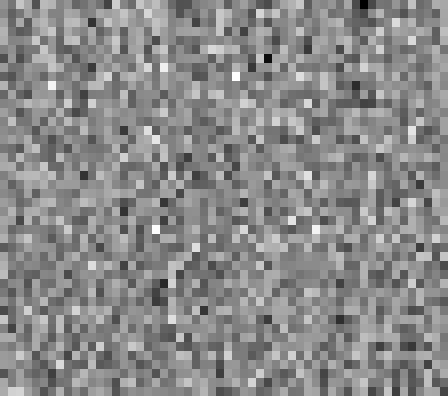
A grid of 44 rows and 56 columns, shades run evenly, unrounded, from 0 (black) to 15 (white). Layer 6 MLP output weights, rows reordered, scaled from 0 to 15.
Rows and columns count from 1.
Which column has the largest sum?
33
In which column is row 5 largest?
52
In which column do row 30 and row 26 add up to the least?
16
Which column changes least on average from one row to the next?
26
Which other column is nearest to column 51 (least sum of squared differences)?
42
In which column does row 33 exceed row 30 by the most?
34
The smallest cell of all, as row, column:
1, 46
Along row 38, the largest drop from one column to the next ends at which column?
24
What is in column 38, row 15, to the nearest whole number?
12
